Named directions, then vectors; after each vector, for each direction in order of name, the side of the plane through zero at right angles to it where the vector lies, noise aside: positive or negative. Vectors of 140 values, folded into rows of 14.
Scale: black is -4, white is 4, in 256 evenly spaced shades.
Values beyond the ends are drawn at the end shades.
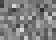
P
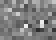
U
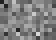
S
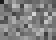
positive, positive, negative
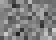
negative, negative, negative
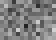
positive, negative, negative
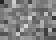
positive, positive, positive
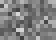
positive, negative, positive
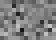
negative, negative, negative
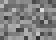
negative, positive, negative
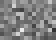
positive, positive, positive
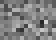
negative, positive, negative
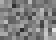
negative, negative, negative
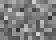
negative, positive, positive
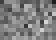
positive, positive, negative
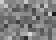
negative, negative, positive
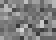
positive, negative, positive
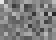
negative, negative, positive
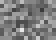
positive, negative, positive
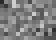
positive, positive, positive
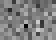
positive, negative, negative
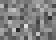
negative, positive, positive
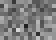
positive, negative, negative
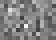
negative, positive, positive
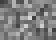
positive, positive, positive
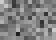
negative, negative, negative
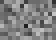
positive, positive, negative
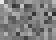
negative, negative, positive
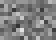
positive, negative, positive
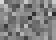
negative, negative, positive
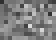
positive, positive, negative
